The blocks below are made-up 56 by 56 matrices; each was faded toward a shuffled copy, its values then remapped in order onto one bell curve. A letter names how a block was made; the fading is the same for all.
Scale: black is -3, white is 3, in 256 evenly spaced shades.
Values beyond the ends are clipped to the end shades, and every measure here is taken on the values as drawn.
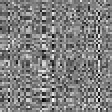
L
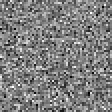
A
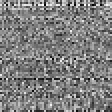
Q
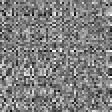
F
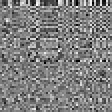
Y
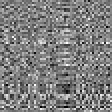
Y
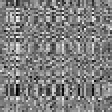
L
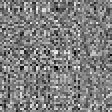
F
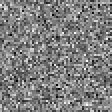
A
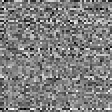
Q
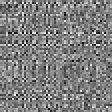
Y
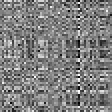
L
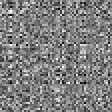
F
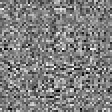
Q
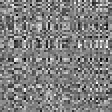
Y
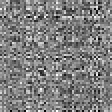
F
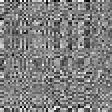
Y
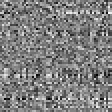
Q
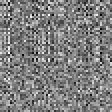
F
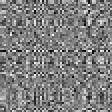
Y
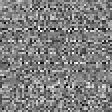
Q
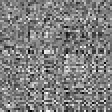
F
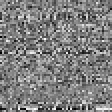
Q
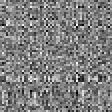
F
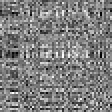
F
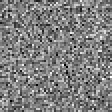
A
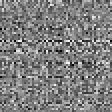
Q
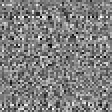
Q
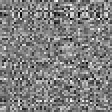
F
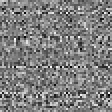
Q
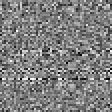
Q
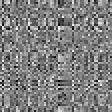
Y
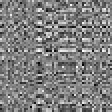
Y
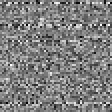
Q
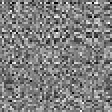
F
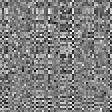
L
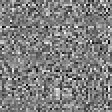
Q
